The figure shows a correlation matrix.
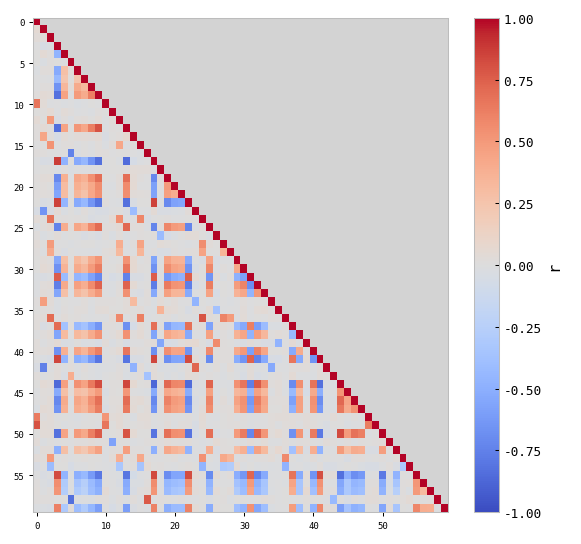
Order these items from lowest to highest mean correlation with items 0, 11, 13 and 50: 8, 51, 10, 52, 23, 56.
56, 51, 23, 10, 52, 8
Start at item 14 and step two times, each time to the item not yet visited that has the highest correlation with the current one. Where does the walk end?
34
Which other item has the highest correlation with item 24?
36
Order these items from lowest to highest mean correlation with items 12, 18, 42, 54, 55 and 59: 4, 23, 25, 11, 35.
25, 4, 11, 35, 23
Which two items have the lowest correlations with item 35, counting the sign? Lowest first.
39, 26
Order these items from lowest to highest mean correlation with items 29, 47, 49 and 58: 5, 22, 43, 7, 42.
22, 5, 43, 42, 7
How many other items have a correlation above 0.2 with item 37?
9
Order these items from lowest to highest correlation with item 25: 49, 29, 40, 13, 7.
49, 7, 29, 40, 13
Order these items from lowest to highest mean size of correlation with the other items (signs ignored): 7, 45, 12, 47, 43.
43, 12, 7, 45, 47
